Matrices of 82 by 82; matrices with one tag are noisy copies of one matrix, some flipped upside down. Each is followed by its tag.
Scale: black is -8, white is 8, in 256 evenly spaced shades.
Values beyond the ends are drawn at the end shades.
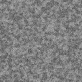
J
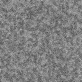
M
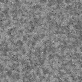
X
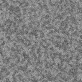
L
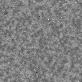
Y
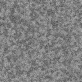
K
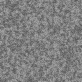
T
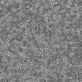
X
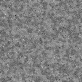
J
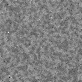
L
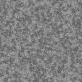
Y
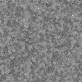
K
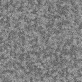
M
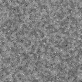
L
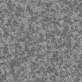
K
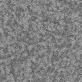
K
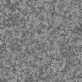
T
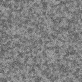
J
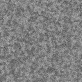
K
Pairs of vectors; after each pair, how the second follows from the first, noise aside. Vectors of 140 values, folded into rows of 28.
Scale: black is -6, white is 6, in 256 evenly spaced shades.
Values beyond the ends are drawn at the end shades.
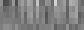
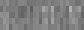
wrapped around, shrunk.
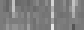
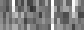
scaled up.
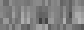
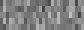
shuffled.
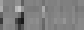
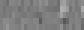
reversed, negated, shrunk.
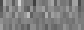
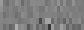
wrapped around, negated, partly zeroed.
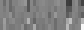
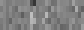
wrapped around, negated, partly zeroed.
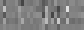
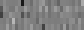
wrapped around, negated, partly zeroed.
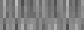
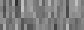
negated.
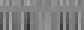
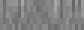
reversed, negated, shrunk.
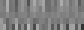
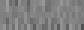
shrunk.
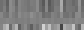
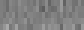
shrunk.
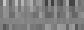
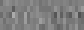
wrapped around, shrunk.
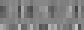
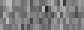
shuffled.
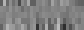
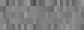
wrapped around, shrunk.
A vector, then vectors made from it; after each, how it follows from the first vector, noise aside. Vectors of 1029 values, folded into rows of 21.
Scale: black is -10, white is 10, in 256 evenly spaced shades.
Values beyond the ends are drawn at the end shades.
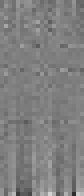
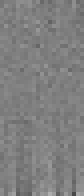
shrunk.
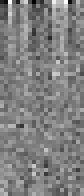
reversed, negated, scaled up.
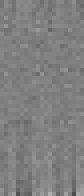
shrunk.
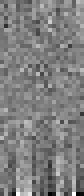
negated, scaled up.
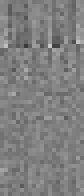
wrapped around, negated.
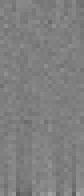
shrunk.
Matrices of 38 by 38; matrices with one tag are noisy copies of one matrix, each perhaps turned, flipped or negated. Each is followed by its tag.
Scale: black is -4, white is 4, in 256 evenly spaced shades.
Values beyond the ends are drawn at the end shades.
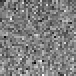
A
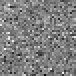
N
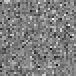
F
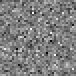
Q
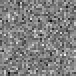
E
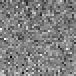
A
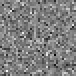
Q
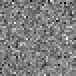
N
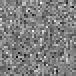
E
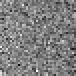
A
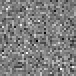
E
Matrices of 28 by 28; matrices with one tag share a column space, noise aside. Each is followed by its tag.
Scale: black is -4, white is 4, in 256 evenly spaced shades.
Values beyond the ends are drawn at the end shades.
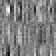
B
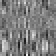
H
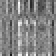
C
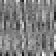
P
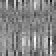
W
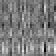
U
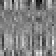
W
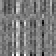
C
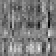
U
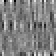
P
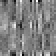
P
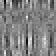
W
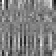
W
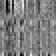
C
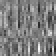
U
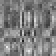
U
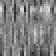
B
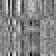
C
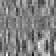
H
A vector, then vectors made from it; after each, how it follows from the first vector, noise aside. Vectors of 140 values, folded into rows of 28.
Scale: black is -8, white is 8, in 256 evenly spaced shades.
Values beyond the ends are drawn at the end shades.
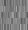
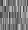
wrapped around, negated, scaled up.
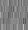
reversed, negated, partly zeroed.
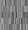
sign-scrambled.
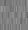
shrunk.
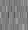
reversed, negated, partly zeroed.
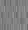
shrunk.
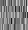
wrapped around, negated, scaled up.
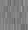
wrapped around, negated, shrunk.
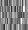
wrapped around, negated, scaled up.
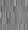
wrapped around, partly zeroed.
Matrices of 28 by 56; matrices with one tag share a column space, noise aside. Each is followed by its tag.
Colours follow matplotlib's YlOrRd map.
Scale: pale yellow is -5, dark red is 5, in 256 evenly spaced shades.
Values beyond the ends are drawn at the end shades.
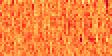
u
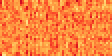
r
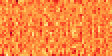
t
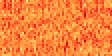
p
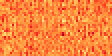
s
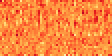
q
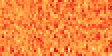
p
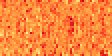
t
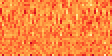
q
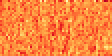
s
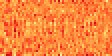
t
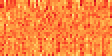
r
